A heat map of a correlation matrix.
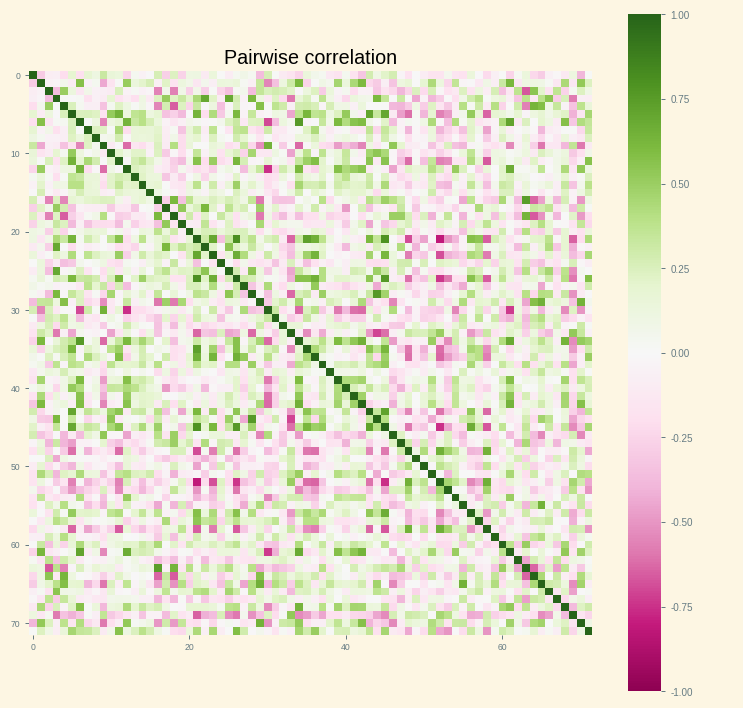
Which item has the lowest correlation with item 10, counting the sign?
33
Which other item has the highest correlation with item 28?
44
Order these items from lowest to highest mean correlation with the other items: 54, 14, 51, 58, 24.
58, 24, 54, 51, 14
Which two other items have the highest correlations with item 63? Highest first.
16, 18
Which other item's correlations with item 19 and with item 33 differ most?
3
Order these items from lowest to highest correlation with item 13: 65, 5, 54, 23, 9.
9, 65, 23, 54, 5
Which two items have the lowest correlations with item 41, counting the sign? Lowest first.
30, 9
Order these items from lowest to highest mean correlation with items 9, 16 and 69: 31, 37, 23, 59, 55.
55, 59, 31, 37, 23
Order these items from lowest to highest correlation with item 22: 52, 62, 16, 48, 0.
62, 52, 0, 48, 16
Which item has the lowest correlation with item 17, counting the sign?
40
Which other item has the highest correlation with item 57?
21
